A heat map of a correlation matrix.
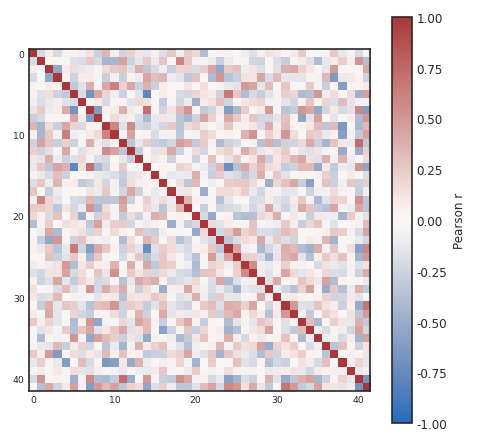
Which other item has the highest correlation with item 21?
8
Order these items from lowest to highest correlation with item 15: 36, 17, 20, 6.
17, 6, 36, 20
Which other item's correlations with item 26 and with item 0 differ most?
27
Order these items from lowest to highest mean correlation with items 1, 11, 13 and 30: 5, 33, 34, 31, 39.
5, 31, 39, 34, 33
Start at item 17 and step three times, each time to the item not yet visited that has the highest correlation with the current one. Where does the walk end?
10
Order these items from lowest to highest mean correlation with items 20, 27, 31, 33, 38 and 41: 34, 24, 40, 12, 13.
40, 34, 12, 24, 13
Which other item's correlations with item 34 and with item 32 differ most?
16
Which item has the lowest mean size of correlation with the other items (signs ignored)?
39
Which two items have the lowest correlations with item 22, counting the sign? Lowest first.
20, 3
